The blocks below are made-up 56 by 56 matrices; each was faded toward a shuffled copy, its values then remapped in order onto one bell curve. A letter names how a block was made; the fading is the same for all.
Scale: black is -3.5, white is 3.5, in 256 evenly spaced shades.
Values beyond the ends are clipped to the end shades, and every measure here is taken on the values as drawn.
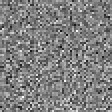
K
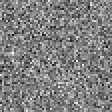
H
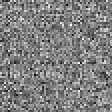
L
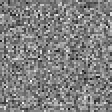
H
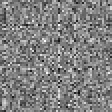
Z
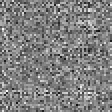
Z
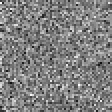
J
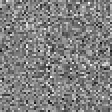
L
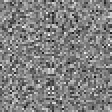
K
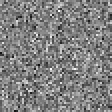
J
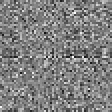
Z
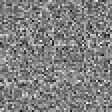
H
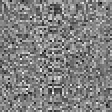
L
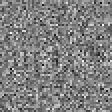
H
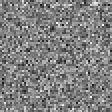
H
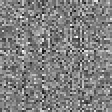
Z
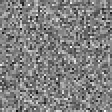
J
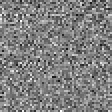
H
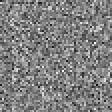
J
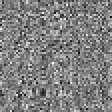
Z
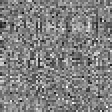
Z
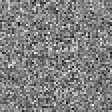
J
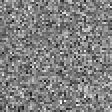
J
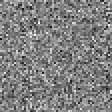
J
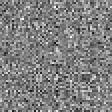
Z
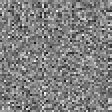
K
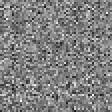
K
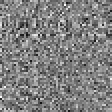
Z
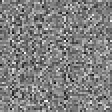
K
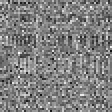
L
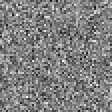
J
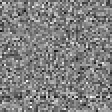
H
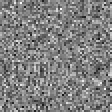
K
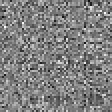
L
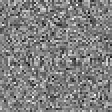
H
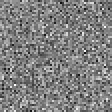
J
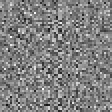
L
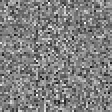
J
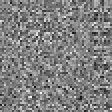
K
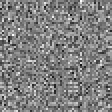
L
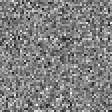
H
